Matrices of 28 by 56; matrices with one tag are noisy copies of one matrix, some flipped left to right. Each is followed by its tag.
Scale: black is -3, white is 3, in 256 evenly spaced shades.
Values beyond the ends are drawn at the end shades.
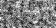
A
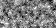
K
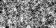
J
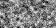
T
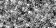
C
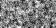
A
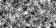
C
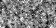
J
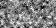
T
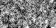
J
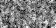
J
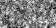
J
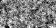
J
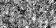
J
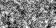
J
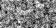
A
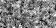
A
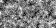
K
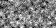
T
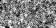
J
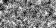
K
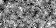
K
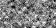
T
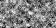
C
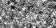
T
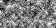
K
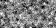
T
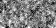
J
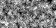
K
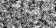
A
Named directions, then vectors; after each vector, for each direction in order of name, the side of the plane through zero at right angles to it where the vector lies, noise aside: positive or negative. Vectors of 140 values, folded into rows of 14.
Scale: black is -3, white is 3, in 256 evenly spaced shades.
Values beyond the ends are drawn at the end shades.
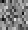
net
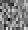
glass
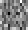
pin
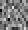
positive, negative, negative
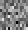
positive, negative, positive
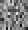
negative, positive, negative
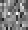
negative, positive, negative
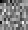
positive, positive, negative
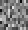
positive, negative, negative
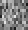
negative, negative, negative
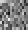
negative, negative, positive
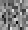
positive, positive, positive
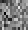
positive, positive, negative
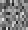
positive, negative, positive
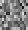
negative, negative, positive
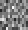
positive, negative, negative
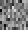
positive, negative, negative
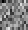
positive, positive, negative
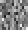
positive, negative, positive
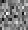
positive, positive, negative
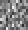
positive, negative, negative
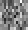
positive, positive, positive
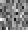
positive, negative, positive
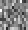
negative, positive, positive
